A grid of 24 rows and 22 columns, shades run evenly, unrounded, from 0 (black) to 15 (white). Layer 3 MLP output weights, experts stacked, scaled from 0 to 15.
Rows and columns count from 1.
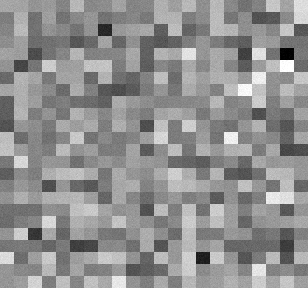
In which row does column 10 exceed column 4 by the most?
16
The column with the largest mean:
14
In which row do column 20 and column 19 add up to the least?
2
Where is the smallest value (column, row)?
21, 5
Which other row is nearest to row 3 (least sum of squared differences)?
9
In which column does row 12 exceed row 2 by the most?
17
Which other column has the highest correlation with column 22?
12
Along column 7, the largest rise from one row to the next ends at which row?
22
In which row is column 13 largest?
15
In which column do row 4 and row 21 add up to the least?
6
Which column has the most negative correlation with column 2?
8
